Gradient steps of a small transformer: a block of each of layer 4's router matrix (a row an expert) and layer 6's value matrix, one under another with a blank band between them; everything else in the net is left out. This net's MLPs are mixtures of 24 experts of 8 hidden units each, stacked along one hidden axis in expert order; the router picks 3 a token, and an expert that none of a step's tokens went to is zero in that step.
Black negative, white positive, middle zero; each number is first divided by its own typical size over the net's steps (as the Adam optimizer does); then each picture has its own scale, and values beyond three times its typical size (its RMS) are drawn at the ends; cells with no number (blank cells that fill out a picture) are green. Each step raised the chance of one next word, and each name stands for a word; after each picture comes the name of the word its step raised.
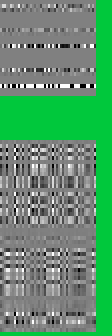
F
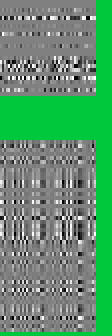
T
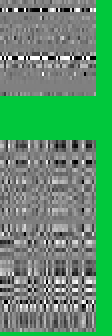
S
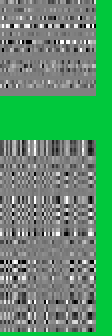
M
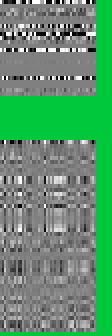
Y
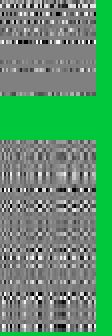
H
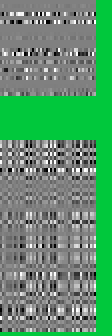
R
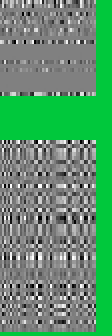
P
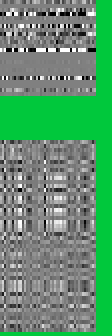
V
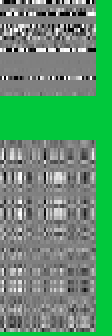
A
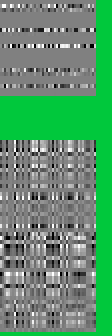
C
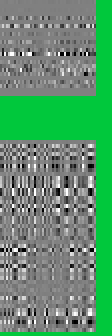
F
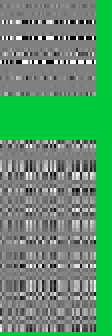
V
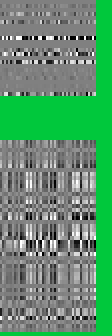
T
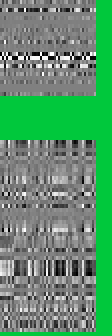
Y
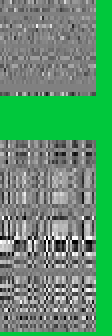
T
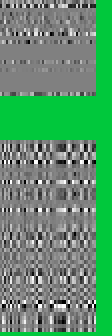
S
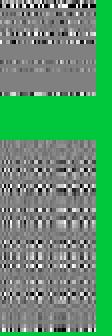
V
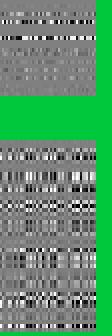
H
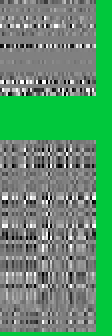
C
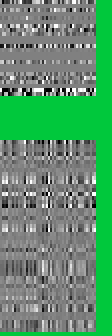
Y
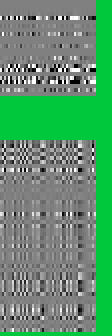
R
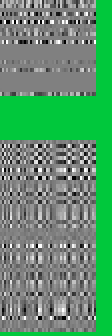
R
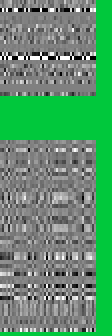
P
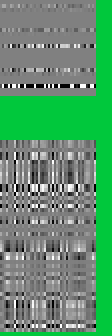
H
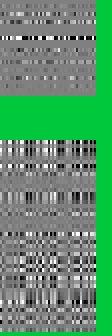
M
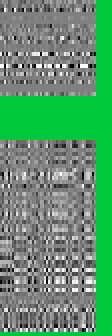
A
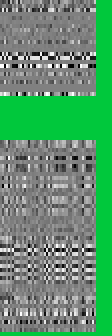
F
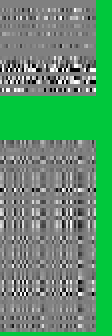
V
